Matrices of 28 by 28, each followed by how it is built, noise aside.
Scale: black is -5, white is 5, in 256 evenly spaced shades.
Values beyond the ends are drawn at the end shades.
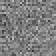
blocks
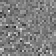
lower triangular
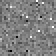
sparse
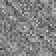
Toeplitz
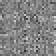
low rank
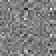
low rank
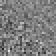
lower triangular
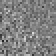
lower triangular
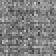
blocks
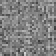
blocks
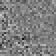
lower triangular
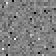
sparse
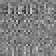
low rank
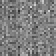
blocks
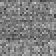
blocks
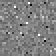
sparse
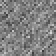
Hankel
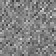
Hankel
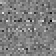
uneven rows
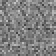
repeating columns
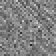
Toeplitz
